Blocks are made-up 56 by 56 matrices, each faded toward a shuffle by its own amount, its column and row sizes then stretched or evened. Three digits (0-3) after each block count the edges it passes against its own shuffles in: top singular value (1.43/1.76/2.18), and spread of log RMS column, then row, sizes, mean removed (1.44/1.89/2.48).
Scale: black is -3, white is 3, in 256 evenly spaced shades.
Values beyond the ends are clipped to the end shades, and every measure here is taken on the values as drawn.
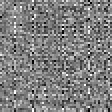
3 3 0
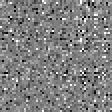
1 1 1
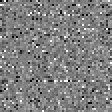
0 1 2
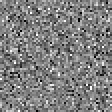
0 1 0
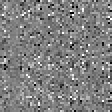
0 3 1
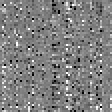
2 3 1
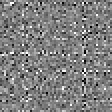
2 3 2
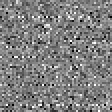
0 0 3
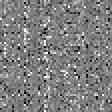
1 3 0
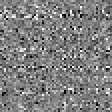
2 2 3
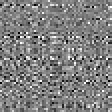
3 0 3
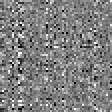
2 3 1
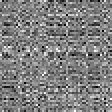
3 0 2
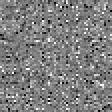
2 2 0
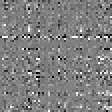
2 3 3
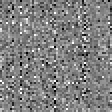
0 3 0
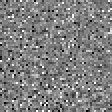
0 0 1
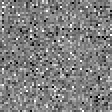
0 2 0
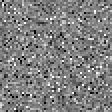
0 0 1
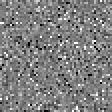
1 1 1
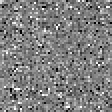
0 1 1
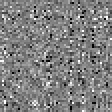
1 2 2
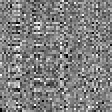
3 2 1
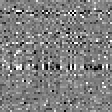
3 0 3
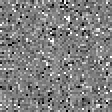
1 1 1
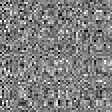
3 2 1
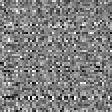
3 1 3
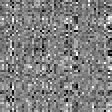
3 3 0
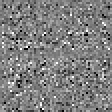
0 2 2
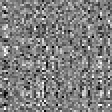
3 3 1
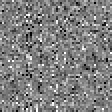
2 2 0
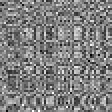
3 1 1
